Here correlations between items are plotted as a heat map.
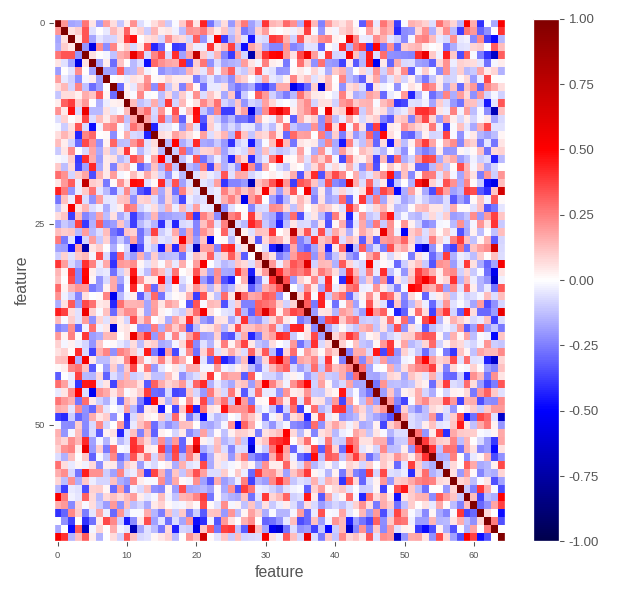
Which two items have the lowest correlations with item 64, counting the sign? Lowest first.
49, 61
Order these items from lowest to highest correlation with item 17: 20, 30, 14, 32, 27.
30, 27, 14, 20, 32
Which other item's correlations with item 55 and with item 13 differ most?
21
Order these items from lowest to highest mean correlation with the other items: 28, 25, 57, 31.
28, 25, 57, 31
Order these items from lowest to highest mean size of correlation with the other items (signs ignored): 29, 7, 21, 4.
7, 29, 21, 4
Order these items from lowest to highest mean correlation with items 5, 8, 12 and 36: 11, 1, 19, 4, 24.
24, 19, 11, 1, 4
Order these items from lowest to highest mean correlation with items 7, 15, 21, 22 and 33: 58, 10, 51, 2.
58, 2, 10, 51
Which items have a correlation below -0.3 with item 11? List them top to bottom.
24, 25, 28, 63
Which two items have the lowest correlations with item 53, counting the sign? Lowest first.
28, 63
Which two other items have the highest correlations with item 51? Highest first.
33, 55
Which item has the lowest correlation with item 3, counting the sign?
5
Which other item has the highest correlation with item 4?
20
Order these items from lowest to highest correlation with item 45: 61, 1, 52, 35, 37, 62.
62, 61, 37, 52, 1, 35
